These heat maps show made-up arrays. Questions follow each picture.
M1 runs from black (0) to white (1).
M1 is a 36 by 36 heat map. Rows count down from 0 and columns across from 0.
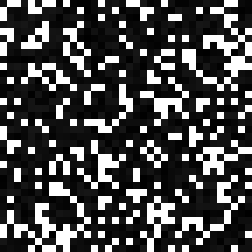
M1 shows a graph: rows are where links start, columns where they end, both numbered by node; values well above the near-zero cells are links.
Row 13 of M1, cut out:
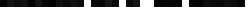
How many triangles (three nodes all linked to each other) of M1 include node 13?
4
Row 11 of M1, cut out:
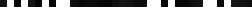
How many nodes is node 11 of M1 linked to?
11
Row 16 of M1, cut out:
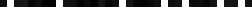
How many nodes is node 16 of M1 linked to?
7
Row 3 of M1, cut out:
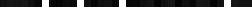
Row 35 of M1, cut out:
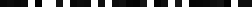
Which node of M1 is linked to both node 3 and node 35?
node 6
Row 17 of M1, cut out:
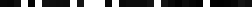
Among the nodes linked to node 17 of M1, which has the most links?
node 14
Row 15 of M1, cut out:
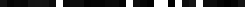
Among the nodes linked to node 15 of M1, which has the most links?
node 22
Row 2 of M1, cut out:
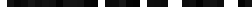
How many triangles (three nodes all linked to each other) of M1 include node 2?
8
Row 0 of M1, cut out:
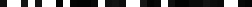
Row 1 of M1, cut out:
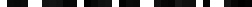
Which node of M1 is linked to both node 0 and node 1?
node 4
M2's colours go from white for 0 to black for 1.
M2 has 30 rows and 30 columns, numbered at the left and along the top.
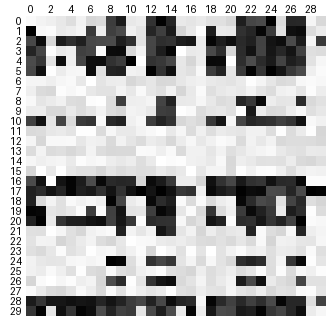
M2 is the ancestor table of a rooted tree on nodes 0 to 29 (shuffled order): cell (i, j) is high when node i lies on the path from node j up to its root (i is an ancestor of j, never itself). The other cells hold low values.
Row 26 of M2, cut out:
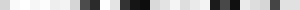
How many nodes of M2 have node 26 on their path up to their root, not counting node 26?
9
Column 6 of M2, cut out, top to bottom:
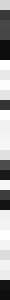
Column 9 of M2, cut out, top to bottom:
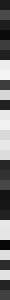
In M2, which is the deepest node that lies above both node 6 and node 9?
1
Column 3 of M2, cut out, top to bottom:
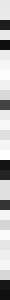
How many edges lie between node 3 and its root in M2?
8
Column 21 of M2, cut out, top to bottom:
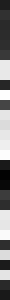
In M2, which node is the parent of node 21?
8
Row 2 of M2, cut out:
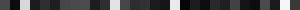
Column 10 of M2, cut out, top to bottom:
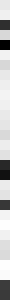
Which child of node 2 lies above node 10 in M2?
29
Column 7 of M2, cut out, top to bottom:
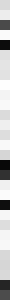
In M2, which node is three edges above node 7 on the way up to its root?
16
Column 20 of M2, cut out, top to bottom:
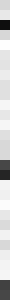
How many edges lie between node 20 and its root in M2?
5
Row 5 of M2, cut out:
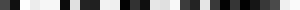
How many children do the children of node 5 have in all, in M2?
1
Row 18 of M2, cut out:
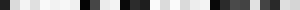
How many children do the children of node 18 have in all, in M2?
1
